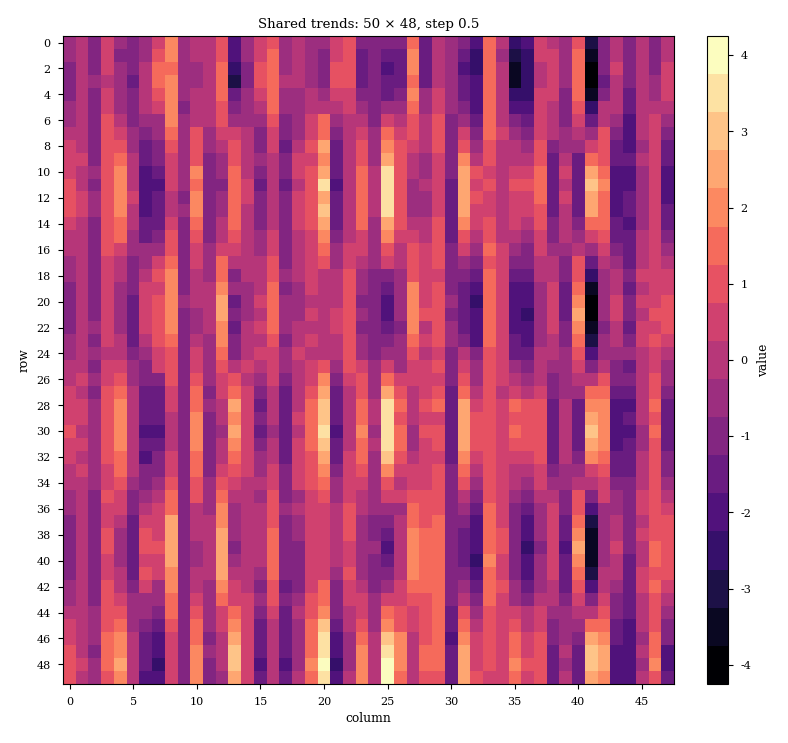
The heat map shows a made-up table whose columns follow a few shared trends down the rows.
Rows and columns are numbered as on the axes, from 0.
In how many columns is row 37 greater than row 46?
19
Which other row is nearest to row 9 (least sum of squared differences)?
14
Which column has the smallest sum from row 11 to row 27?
44
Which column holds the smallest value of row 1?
41
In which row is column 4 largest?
48
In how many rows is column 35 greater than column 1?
15
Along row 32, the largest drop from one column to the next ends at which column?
21
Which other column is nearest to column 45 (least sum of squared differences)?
1
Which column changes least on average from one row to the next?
9
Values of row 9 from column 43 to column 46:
-1.5 -1.5 0 0.5
